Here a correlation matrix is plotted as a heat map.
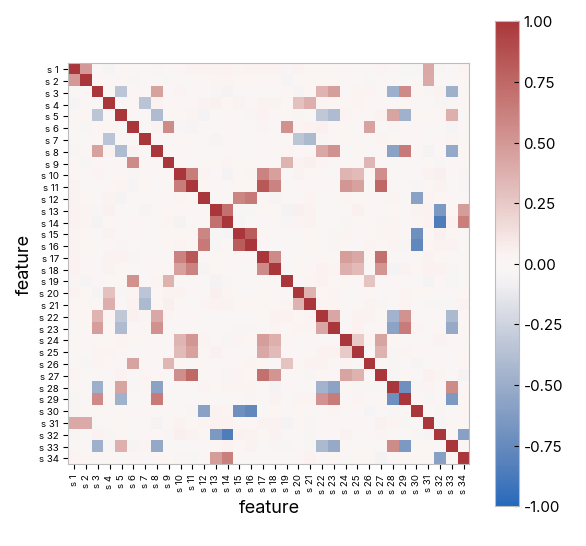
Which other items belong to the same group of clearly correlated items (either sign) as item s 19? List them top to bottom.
s 6, s 9, s 26
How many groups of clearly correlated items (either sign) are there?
7
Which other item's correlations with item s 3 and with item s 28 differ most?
s 29
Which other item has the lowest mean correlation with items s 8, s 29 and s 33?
s 28
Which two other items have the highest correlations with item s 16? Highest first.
s 15, s 12
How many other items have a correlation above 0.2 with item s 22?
4
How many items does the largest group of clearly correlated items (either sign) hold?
8
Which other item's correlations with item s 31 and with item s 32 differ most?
s 14
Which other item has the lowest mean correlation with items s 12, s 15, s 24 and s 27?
s 30
